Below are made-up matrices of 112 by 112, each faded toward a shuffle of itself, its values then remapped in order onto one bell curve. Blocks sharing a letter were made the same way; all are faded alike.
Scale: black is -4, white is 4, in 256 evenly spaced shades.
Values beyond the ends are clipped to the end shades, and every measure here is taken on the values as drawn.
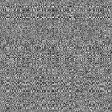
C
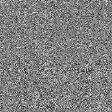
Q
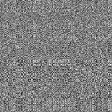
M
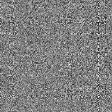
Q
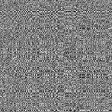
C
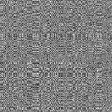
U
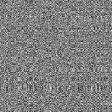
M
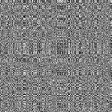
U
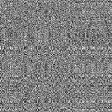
M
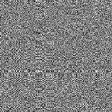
M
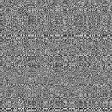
C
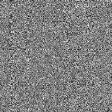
Q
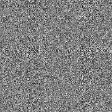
Q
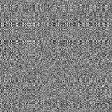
C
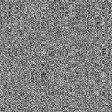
M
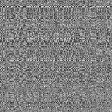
C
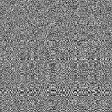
C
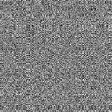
M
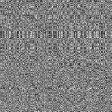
U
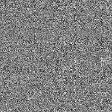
Q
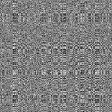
U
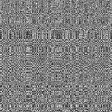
U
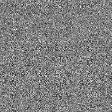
Q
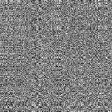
M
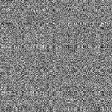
M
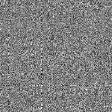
Q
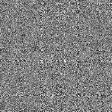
Q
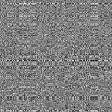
C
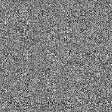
Q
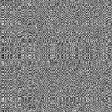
U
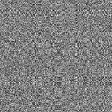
M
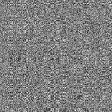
M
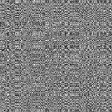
U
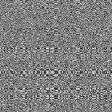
C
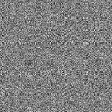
M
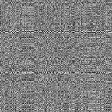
C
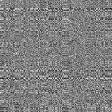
C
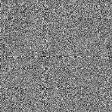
Q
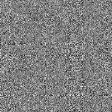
Q
